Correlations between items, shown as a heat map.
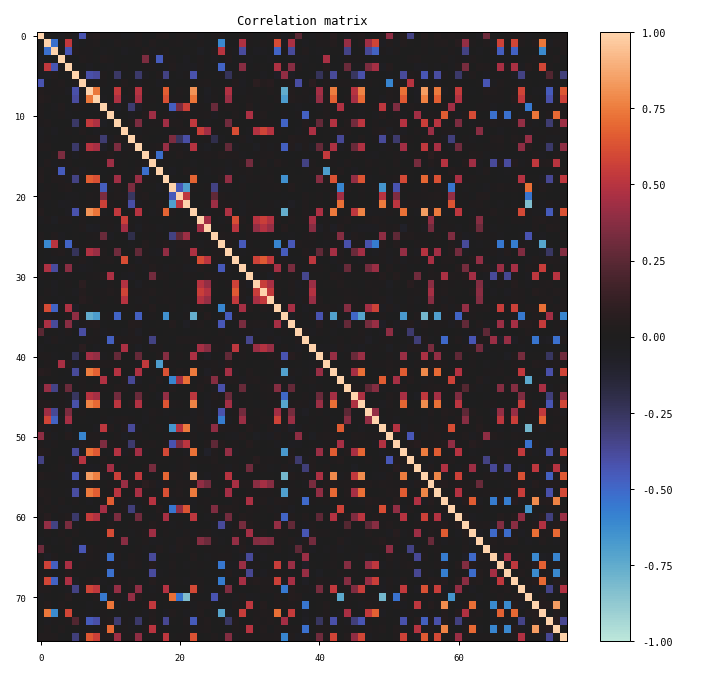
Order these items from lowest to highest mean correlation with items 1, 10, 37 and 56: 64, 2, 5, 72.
2, 5, 64, 72
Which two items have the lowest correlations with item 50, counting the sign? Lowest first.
6, 53
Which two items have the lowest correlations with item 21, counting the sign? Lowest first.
70, 19
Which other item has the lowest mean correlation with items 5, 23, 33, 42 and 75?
35
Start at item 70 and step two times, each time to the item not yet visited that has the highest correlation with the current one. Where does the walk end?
13
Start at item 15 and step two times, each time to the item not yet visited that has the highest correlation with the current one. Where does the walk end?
3
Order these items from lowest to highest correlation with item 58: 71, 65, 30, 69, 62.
65, 69, 30, 62, 71
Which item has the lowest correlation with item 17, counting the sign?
41
